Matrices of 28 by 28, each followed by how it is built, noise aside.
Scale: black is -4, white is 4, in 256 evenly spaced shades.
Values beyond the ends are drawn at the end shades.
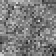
smooth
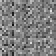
repeating rows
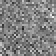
Toeplitz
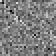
diagonal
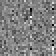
uneven columns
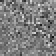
upper triangular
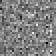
uneven columns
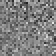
upper triangular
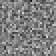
repeating rows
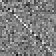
diagonal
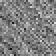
Toeplitz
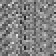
repeating rows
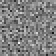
repeating rows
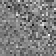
upper triangular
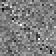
banded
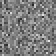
repeating rows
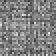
blocks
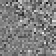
upper triangular
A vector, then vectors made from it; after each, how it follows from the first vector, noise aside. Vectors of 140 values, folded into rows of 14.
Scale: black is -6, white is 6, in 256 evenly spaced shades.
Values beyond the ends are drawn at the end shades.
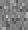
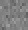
negated, shrunk.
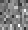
wrapped around, scaled up.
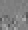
wrapped around, partly zeroed.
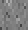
wrapped around, negated, partly zeroed.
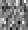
wrapped around, scaled up.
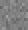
shrunk.
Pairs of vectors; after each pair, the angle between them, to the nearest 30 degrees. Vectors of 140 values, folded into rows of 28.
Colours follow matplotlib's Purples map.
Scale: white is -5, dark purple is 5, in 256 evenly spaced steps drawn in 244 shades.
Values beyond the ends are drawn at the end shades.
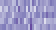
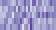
30 degrees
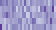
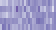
150 degrees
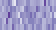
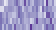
90 degrees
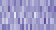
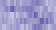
120 degrees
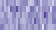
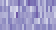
120 degrees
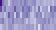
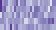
60 degrees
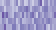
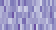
120 degrees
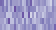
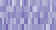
90 degrees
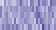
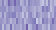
120 degrees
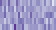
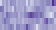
120 degrees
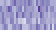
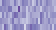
60 degrees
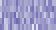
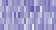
60 degrees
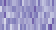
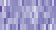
150 degrees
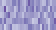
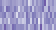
120 degrees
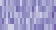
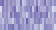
150 degrees
